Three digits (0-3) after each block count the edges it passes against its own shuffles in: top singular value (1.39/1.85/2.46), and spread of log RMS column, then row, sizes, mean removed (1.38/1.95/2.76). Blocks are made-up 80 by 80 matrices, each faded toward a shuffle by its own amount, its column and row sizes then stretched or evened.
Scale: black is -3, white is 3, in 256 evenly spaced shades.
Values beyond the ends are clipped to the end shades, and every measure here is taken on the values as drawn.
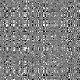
3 3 2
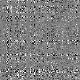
1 3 3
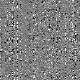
1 3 1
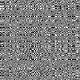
3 2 3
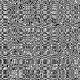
3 2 0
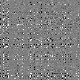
2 3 3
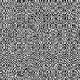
3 2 2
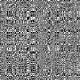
3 3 2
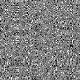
2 2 0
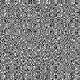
3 1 0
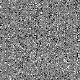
0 2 0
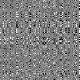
3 3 2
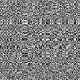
3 1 3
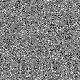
1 0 0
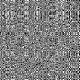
3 2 1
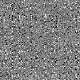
2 2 1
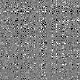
0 3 3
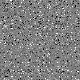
1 1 2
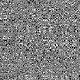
2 1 2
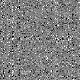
2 2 1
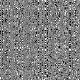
2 3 0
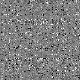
0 2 2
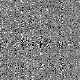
0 3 2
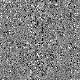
0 2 1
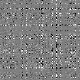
2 3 3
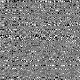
2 0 3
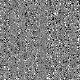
0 3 1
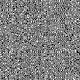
2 0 1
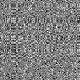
3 0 1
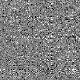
2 2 2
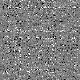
1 2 2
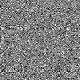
2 0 1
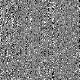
1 3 0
